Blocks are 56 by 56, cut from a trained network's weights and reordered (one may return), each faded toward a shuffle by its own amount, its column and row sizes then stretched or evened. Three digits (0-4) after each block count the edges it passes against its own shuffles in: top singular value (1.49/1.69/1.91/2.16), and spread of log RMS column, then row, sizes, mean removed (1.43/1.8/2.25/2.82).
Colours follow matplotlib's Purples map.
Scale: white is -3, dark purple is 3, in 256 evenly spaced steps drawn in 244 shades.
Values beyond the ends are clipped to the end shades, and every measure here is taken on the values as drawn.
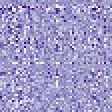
1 3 3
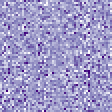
0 3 1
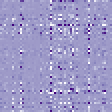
3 4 4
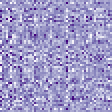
4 3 4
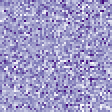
0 2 2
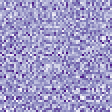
4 1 3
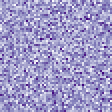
1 0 0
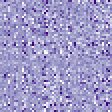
0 4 2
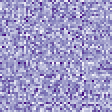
3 1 3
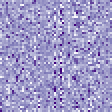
0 4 0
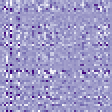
3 4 4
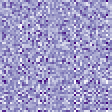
4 3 2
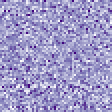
1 0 2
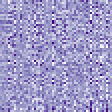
4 4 1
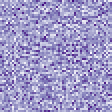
3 0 1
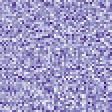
1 0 1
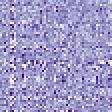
3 3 3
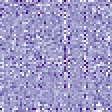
2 3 3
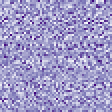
3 0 3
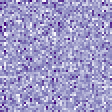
0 3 1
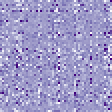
0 4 3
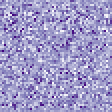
0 0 3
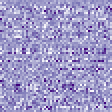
3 1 4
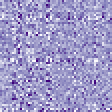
2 3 3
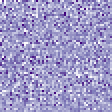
0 1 3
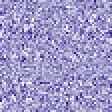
0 1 2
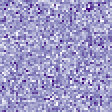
0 1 1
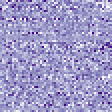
0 0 4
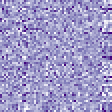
4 3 3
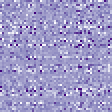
0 3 4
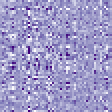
4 4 3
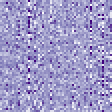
3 4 0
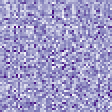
3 2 2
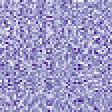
3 2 2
